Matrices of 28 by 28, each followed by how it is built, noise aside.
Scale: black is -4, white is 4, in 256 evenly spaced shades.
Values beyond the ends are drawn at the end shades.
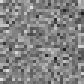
repeating rows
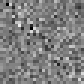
banded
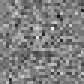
noise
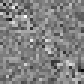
banded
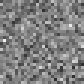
noise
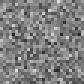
noise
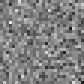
noise
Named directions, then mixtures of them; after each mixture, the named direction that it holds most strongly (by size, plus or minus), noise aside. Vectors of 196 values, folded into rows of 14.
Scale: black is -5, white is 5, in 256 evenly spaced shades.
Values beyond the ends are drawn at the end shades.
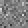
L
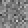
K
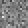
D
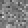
D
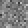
K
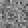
D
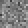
D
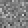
L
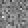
D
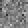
L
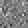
L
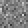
L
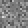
D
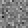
D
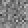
K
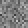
K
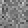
L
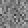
K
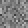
K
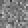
D
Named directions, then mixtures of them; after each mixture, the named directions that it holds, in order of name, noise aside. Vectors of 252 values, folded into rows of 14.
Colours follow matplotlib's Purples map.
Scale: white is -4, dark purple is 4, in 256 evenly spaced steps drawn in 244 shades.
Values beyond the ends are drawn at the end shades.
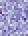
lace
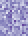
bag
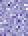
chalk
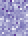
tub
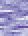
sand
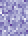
lace.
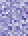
bag, lace.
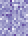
bag, tub.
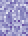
bag, chalk.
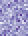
chalk, lace.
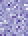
chalk.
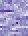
sand, tub.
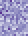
lace, tub.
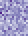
lace, tub.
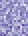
bag, chalk.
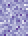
chalk, lace.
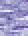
sand.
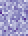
lace.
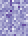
bag, tub.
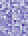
bag.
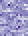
chalk, sand.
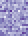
bag, sand.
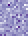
chalk.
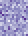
lace, tub.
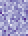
lace.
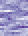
sand.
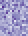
bag.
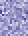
bag, lace.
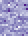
chalk, sand.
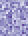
bag.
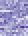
chalk, sand.
